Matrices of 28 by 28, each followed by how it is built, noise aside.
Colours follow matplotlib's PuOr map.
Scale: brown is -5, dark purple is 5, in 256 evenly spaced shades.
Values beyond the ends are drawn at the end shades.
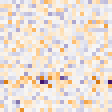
uneven rows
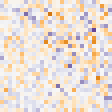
upper triangular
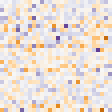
uneven rows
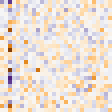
uneven columns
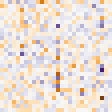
uneven columns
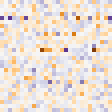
uneven rows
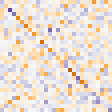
diagonal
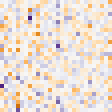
uneven columns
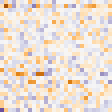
uneven rows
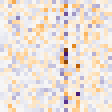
uneven columns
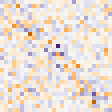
banded
